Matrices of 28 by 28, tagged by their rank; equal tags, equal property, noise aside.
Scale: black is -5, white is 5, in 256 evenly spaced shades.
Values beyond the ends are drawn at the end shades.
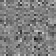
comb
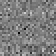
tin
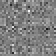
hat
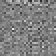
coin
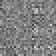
comb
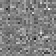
comb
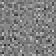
hat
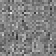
coin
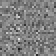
hat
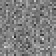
tin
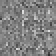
comb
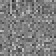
comb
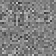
tin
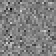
tin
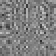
coin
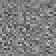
hat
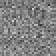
tin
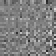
coin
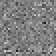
comb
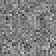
comb
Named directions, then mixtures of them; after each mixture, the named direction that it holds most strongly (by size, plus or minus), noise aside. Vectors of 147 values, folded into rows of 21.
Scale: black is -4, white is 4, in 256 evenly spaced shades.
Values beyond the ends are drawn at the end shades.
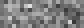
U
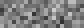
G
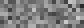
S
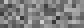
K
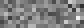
S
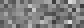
S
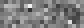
U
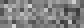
U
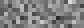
K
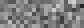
G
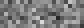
S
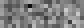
U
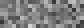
S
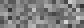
S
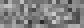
K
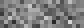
K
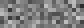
S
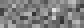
G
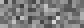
K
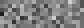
G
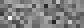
K
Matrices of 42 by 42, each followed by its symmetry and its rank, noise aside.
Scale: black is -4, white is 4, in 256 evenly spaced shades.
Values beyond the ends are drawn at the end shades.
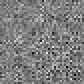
symmetric, rank six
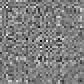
symmetric, rank six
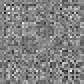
symmetric, rank four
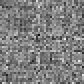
no symmetry, rank six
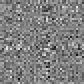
no symmetry, rank six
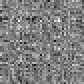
no symmetry, rank five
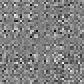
symmetric, rank four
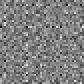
no symmetry, rank five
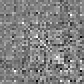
symmetric, rank six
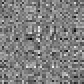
no symmetry, rank four
